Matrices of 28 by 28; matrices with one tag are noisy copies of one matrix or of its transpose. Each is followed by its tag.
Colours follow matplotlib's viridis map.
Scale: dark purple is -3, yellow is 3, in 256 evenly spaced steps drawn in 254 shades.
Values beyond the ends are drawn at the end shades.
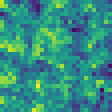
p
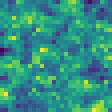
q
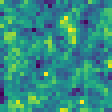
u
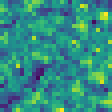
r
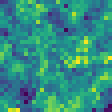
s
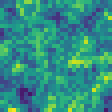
s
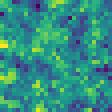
p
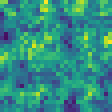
p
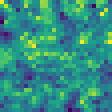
p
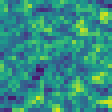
r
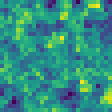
q
